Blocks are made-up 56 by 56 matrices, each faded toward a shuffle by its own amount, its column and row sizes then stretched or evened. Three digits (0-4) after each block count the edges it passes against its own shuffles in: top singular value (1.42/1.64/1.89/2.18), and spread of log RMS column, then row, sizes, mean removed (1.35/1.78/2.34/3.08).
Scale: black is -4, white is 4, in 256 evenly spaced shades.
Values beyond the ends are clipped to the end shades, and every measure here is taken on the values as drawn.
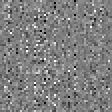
0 3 0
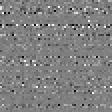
1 0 4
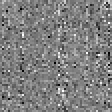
1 3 0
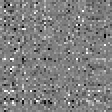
3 2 2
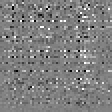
2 2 4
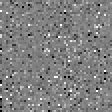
0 2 1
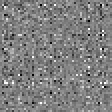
2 3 2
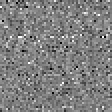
0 0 2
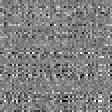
4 0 4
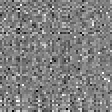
4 1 1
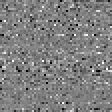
1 0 3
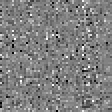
1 3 1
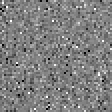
1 0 0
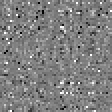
2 1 1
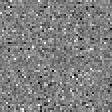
0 1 2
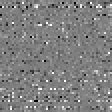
1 0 3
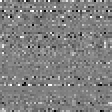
1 0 4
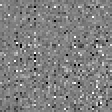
0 3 2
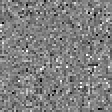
1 1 0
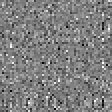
2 2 0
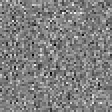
2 1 1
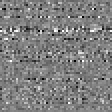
1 0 4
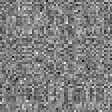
4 0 0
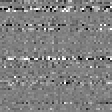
2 0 4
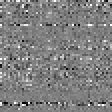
1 2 4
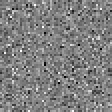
2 1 0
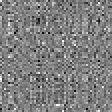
4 2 1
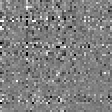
3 2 3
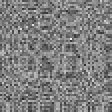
4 0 0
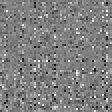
1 3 2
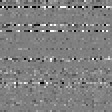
4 0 4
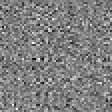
3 1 2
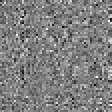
3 2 0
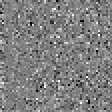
2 3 2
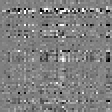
4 3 4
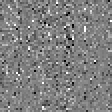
2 3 0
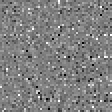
2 1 1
